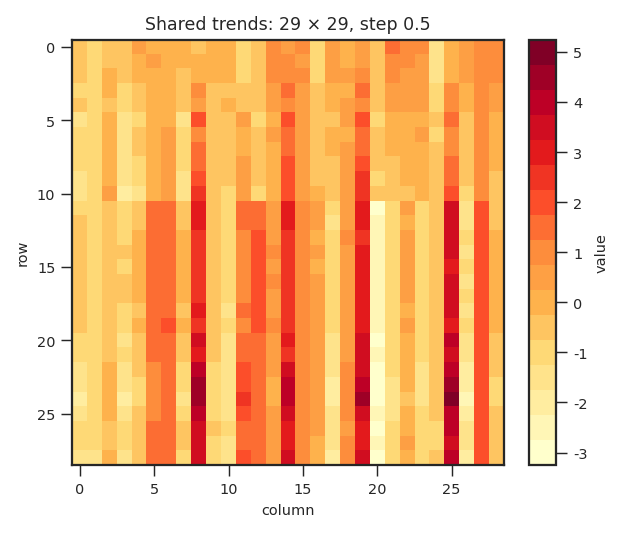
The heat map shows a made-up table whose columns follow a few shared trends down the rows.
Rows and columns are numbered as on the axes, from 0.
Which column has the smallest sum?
20
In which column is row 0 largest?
21
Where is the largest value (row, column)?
24, 25
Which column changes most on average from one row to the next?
8
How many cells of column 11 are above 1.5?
5
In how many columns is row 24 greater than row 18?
7
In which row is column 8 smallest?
0
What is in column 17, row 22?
-1.5
